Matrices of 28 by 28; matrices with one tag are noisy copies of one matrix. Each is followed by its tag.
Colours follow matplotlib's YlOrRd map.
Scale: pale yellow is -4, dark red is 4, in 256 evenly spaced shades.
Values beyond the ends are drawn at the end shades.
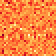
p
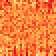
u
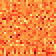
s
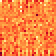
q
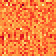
p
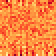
u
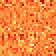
p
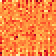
q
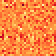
p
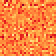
p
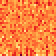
u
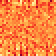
u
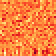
s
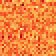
p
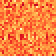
p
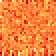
q
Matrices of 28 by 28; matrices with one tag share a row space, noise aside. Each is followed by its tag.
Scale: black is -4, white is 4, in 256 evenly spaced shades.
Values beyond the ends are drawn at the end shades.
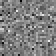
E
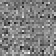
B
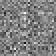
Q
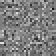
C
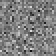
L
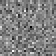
L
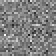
C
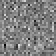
Q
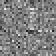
L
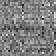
B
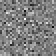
L
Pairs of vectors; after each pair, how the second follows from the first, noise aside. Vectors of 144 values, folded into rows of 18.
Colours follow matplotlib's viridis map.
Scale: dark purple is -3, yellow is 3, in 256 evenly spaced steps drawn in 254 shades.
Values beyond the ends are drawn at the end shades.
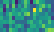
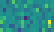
reversed, negated, partly zeroed.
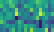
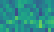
negated, shrunk.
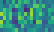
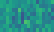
reversed, negated, shrunk.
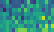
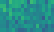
negated, shrunk.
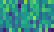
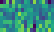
reversed.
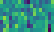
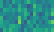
wrapped around, negated, shrunk.
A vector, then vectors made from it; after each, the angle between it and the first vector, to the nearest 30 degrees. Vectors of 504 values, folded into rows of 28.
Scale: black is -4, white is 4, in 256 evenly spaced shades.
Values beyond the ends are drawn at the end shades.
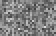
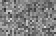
30 degrees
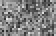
60 degrees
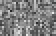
90 degrees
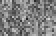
90 degrees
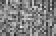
90 degrees
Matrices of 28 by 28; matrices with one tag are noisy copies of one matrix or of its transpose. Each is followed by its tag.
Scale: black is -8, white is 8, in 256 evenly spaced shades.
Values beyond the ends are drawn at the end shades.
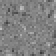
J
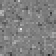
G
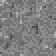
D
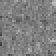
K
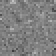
G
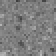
K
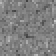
D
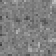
K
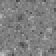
K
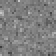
G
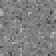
G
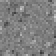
J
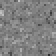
G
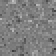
G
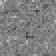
D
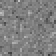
G
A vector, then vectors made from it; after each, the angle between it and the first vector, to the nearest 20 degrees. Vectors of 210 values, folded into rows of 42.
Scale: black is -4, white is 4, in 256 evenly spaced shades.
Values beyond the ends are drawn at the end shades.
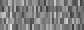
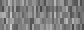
20 degrees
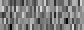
160 degrees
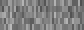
20 degrees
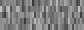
100 degrees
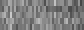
20 degrees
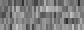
140 degrees
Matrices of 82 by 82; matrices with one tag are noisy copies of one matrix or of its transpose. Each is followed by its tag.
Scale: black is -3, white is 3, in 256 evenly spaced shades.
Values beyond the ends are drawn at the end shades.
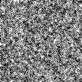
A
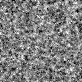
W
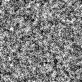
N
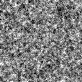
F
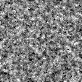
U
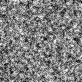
A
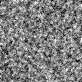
A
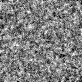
N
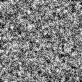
N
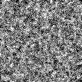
N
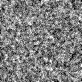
U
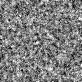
U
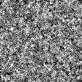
N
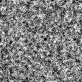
A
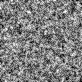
N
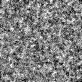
N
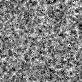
W
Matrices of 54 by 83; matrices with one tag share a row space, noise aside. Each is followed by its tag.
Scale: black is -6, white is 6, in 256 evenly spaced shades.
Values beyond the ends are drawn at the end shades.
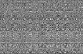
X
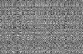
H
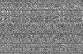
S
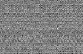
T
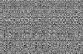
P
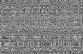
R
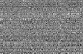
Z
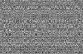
P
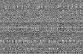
T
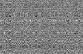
P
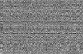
Z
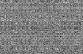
S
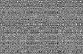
T
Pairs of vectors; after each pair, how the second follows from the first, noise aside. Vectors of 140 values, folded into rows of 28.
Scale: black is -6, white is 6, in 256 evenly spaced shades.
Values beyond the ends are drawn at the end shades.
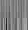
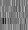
shuffled.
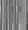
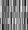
reversed, negated, scaled up.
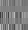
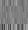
wrapped around, partly zeroed.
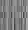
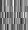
reversed, negated, scaled up.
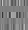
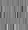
wrapped around, negated, partly zeroed.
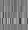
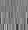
wrapped around, partly zeroed.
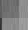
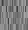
shuffled.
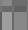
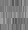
wrapped around, negated, partly zeroed.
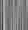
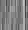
reversed.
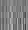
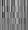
reversed.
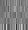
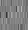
wrapped around, negated, partly zeroed.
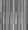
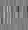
wrapped around, negated, partly zeroed.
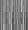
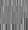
partly zeroed.
